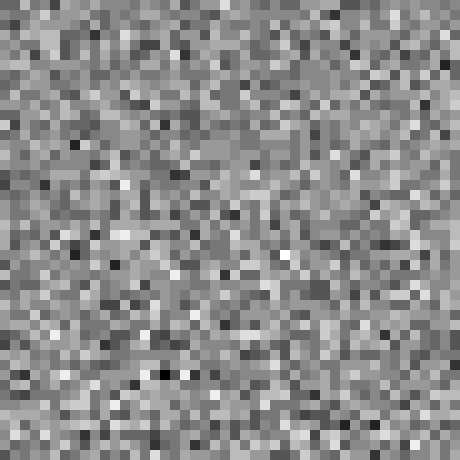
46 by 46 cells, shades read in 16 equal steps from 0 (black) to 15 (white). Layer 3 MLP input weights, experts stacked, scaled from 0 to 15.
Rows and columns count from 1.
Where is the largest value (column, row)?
29, 26
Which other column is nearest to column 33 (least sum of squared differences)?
21
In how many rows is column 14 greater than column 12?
24
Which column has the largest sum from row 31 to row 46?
15
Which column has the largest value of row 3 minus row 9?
28
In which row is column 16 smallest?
45
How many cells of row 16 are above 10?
6
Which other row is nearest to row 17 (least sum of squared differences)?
8
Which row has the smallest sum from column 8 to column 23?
44
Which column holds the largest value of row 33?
37
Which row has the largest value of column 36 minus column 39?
34
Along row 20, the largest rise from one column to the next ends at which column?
42
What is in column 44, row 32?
8
